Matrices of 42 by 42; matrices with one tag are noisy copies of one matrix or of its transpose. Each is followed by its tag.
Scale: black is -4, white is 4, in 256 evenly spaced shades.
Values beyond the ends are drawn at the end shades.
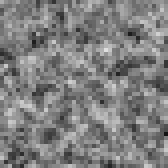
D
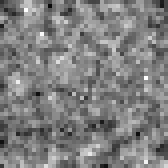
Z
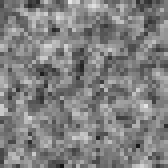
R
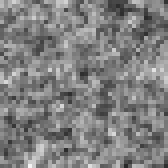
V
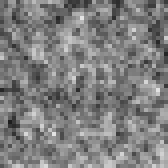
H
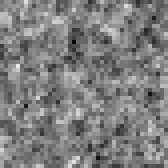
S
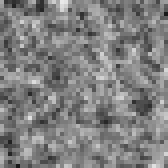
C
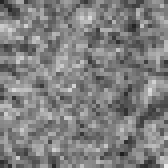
Z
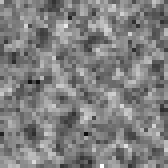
D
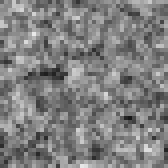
S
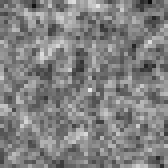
R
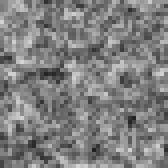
S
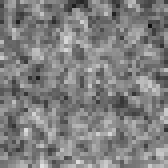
H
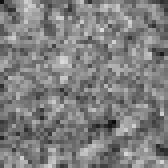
Z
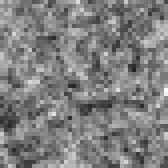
V
